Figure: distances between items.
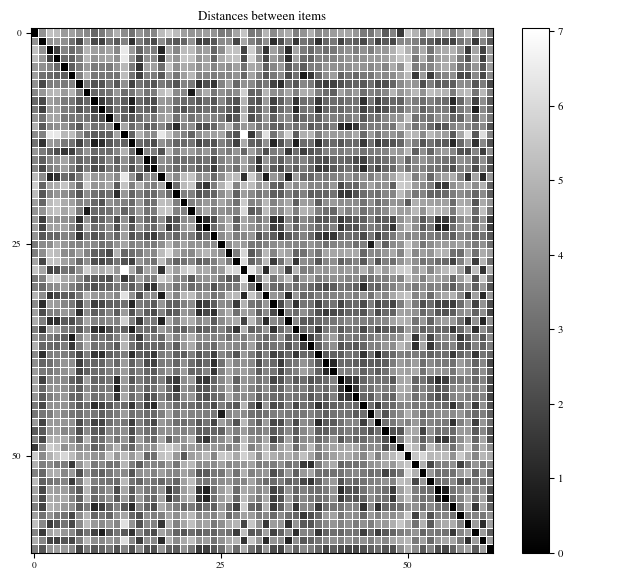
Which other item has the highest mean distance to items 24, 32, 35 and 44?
28
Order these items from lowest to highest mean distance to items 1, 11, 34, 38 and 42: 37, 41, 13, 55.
41, 13, 37, 55
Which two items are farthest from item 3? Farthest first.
12, 29
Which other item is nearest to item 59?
9
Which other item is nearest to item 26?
10
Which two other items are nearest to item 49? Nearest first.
0, 47
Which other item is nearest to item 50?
20
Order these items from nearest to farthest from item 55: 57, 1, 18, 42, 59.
18, 1, 42, 59, 57
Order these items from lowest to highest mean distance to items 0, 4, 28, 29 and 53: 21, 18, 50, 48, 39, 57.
57, 39, 48, 21, 18, 50
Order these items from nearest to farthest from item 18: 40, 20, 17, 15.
15, 40, 17, 20
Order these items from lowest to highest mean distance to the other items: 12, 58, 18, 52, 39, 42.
39, 42, 52, 58, 18, 12
